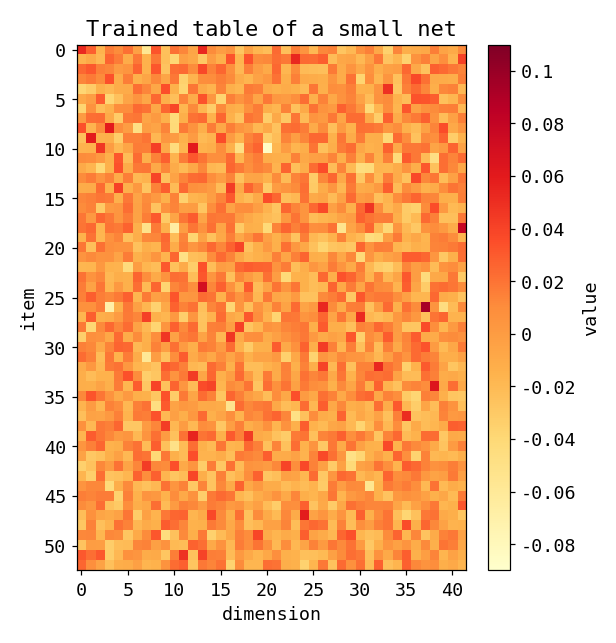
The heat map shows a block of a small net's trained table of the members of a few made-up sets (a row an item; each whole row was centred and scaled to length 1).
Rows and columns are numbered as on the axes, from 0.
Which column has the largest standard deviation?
10
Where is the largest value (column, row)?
37, 26
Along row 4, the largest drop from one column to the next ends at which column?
34
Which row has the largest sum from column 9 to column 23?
24
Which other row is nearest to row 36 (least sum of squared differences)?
41
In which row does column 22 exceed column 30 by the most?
12
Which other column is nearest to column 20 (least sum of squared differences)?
17
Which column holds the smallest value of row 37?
23
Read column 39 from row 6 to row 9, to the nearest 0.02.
0.02 -0.02 0.04 0.02
